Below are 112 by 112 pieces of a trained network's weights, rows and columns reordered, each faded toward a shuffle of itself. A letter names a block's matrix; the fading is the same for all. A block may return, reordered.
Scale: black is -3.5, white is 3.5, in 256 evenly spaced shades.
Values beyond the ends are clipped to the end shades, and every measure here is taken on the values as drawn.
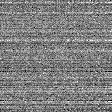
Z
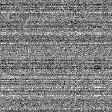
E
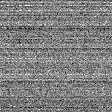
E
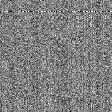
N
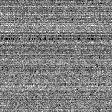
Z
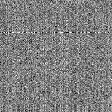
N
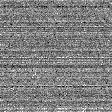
E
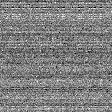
Z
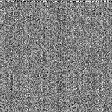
N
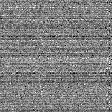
E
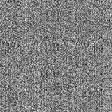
N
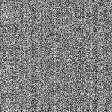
N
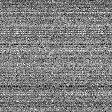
E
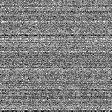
E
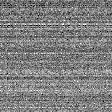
Z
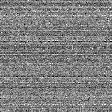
Z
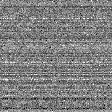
E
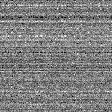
Z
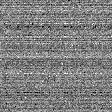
Z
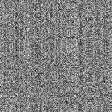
N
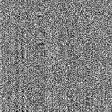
N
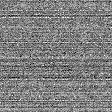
Z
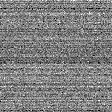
Z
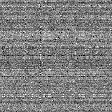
E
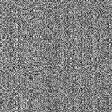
N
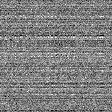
Z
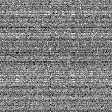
E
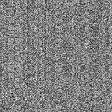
N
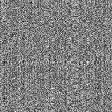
N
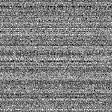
Z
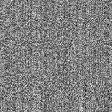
N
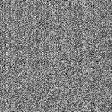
N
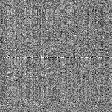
N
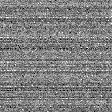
E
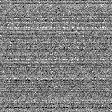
E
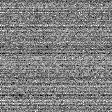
Z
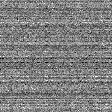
Z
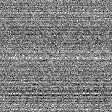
Z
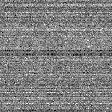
E
